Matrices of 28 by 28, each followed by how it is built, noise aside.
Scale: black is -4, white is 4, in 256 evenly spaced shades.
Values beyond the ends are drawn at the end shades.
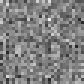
low rank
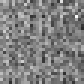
blocks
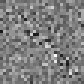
banded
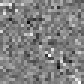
banded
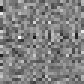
low rank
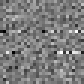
uneven rows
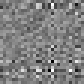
low rank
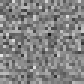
repeating columns
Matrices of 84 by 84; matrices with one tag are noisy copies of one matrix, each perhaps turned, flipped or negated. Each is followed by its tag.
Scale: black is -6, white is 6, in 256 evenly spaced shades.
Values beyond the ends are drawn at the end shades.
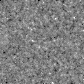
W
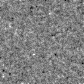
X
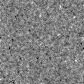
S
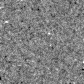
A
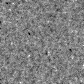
X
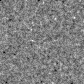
W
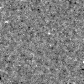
A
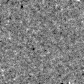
A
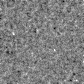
X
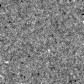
A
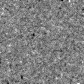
A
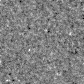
X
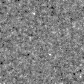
X
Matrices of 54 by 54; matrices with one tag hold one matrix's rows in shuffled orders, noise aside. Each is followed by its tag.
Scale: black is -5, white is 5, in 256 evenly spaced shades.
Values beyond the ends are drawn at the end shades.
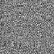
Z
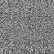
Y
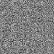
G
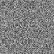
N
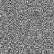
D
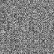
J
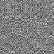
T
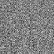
J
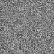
Z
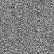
T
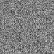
T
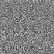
N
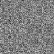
D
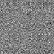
Y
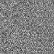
G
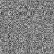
D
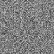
N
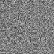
J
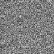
Z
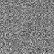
Y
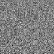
J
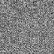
J
